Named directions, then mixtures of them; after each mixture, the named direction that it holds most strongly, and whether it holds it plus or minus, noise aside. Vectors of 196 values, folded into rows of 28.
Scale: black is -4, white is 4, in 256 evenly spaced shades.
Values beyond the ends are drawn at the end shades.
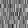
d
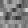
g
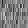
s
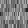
d, minus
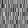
s, plus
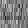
s, minus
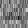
g, plus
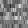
g, minus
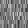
d, minus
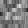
g, minus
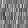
s, minus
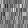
s, minus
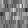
g, minus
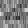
g, plus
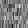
d, plus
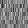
s, plus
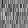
s, plus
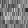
g, minus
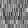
s, minus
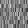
d, minus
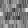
g, plus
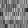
g, minus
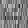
s, minus
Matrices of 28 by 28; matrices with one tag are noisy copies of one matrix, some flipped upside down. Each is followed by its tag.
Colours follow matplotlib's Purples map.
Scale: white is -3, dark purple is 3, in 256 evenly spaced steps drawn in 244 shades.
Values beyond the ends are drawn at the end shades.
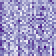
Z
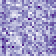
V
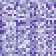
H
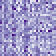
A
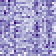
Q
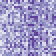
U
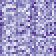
H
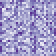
H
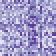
U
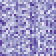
H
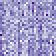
Z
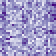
V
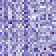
A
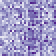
U
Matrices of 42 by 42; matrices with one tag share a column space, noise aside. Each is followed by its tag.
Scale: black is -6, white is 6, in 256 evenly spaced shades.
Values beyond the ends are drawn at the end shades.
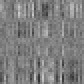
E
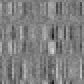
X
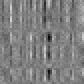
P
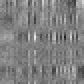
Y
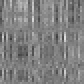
P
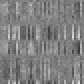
X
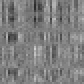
P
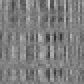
P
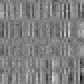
E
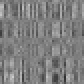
E
